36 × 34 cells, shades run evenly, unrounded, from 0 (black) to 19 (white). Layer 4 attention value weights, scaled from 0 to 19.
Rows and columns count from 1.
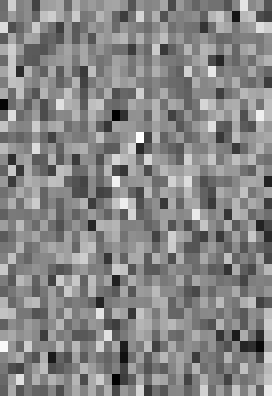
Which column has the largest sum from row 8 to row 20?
17
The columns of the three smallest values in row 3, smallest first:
26, 8, 2
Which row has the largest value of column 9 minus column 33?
32
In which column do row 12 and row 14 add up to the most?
5
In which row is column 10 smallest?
15
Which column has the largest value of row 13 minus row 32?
33
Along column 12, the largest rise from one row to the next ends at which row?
22
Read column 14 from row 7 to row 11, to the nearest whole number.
11 10 13 8 9
